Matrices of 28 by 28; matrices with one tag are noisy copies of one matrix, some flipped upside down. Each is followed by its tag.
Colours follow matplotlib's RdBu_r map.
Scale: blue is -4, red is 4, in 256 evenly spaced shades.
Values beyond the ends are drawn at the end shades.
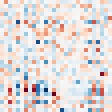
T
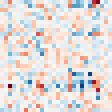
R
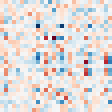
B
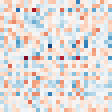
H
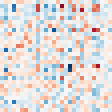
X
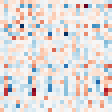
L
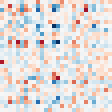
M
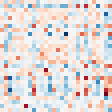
L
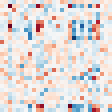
R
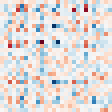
M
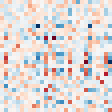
B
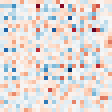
X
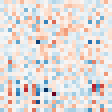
T
